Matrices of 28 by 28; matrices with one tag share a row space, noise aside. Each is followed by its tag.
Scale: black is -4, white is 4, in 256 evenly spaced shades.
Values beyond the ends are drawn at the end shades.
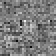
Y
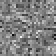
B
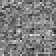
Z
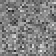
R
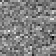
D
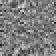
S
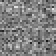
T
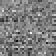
T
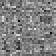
Z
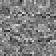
Y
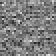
Z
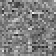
T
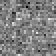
B
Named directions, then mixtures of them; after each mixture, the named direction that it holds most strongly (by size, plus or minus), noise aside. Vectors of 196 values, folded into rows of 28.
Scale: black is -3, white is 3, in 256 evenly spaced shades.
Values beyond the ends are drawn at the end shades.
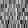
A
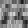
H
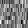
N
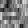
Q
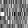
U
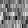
H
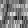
H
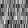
A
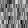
A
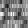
H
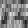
H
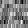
H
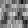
H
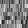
N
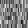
N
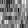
Q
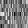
U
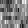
Q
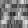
H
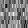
A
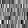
N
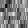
Q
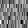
N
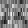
H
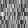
A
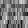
H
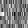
U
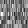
U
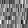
N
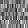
A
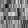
Q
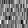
N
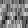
H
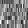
N
